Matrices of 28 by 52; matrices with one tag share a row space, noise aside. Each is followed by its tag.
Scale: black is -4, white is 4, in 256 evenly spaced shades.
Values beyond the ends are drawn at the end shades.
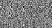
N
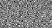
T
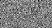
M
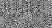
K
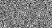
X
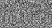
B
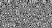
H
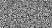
X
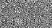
B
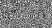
H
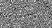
X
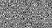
K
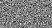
X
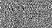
N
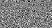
B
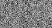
K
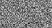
B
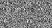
X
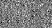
B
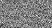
M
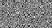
B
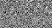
K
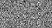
M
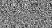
B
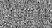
X
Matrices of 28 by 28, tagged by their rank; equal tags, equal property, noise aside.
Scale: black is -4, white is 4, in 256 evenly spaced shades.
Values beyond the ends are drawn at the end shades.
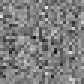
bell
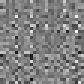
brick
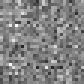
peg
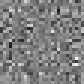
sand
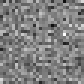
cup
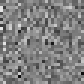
peg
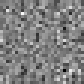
sand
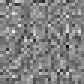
cup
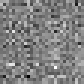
sand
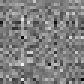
brick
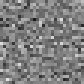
cup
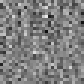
cup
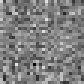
cup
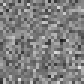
bell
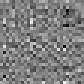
sand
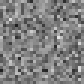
cup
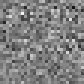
bell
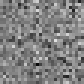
bell
